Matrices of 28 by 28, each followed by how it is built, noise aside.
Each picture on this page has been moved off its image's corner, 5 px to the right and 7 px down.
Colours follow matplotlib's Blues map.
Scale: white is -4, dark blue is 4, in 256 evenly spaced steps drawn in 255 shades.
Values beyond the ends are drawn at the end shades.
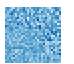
upper triangular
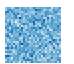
noise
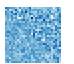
upper triangular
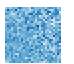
upper triangular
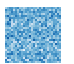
repeating columns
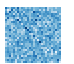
diagonal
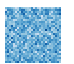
repeating columns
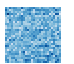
blocks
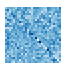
diagonal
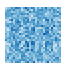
blocks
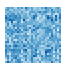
blocks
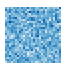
noise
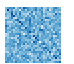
diagonal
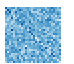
diagonal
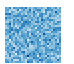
noise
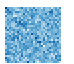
diagonal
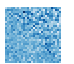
upper triangular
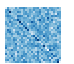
diagonal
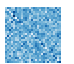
diagonal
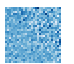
upper triangular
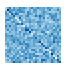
diagonal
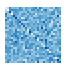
diagonal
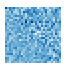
upper triangular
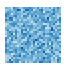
noise
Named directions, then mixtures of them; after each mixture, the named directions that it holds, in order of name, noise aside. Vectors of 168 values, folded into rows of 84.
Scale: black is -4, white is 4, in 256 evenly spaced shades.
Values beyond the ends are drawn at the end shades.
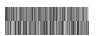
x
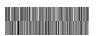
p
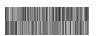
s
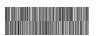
p, s, x.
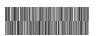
p.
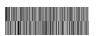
p, x.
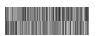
s.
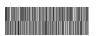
p, s, x.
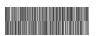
p, s, x.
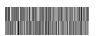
p.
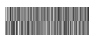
p, x.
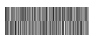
p, s, x.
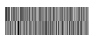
p, x.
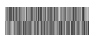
p, s, x.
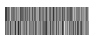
p, s, x.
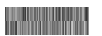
s.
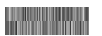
s.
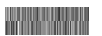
p, s, x.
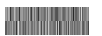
p.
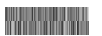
x.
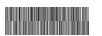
p, x.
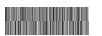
p, s, x.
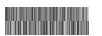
x.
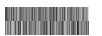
x.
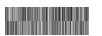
s.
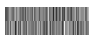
s, x.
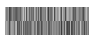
s.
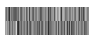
p, s.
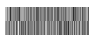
p, s, x.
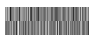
p.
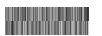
p, s, x.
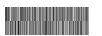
p, s, x.
